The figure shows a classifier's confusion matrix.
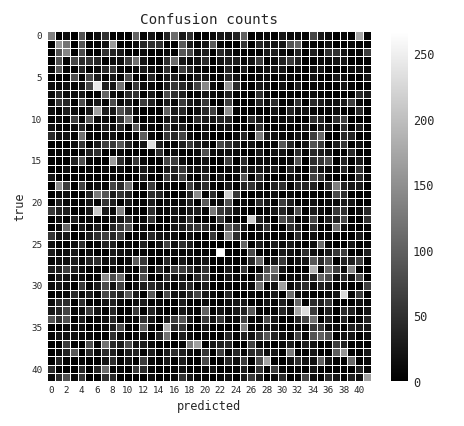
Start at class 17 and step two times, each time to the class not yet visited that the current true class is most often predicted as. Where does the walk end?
35
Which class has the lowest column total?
14
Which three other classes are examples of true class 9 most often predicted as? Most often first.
6, 23, 15
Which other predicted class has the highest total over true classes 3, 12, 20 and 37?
27
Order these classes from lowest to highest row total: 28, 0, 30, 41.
41, 30, 0, 28
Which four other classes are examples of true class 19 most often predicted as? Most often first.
23, 6, 7, 37
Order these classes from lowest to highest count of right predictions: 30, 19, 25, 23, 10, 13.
23, 25, 10, 19, 30, 13
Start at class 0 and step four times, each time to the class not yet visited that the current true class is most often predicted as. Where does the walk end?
8
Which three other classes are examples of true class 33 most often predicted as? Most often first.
32, 20, 26
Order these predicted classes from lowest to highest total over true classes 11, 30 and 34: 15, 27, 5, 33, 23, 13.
5, 23, 13, 15, 33, 27
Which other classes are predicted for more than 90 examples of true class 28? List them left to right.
29, 34, 36, 39
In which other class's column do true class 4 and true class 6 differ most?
20
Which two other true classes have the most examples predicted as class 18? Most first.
37, 2
